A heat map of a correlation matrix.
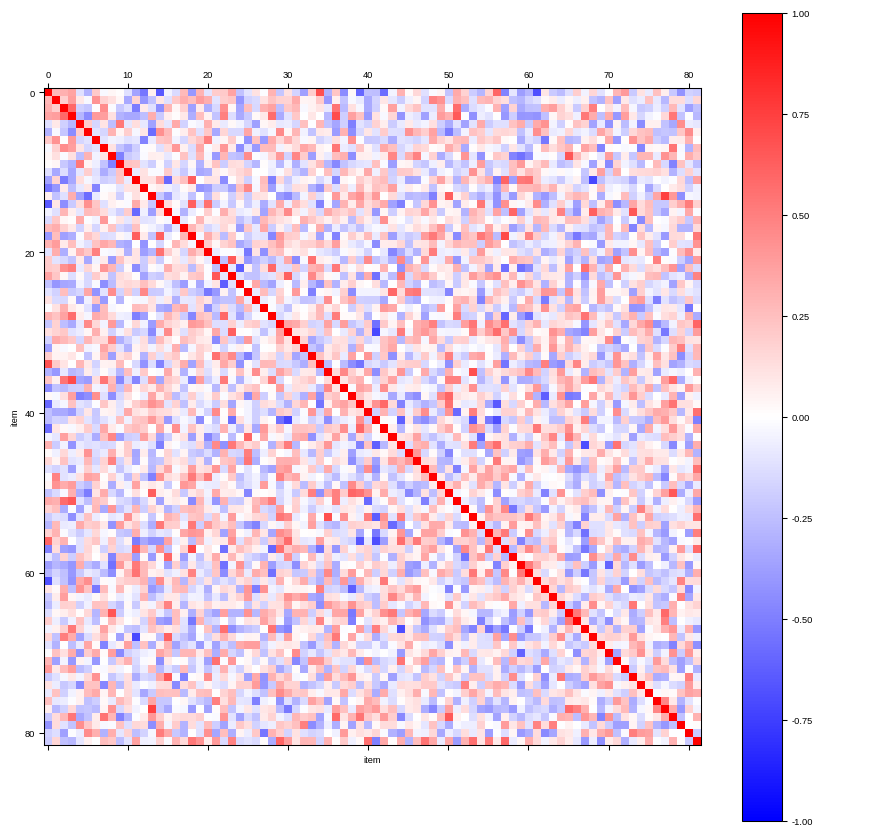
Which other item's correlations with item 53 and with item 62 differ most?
35
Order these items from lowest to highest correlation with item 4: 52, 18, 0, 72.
52, 72, 0, 18
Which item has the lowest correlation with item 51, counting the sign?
40
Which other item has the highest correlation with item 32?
79
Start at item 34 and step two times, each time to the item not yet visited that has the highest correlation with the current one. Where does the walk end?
56
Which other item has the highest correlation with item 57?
18
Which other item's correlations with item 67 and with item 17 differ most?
55
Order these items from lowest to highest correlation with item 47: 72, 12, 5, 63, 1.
72, 1, 63, 12, 5
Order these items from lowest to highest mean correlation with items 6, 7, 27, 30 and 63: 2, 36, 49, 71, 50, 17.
71, 17, 50, 49, 36, 2
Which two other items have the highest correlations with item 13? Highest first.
77, 50
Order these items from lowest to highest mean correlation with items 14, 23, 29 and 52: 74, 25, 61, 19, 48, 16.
25, 16, 61, 19, 74, 48
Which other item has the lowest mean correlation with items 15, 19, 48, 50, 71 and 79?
41
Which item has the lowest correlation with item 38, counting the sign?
62
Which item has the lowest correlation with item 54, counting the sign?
43
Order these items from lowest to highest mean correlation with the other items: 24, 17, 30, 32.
24, 17, 32, 30
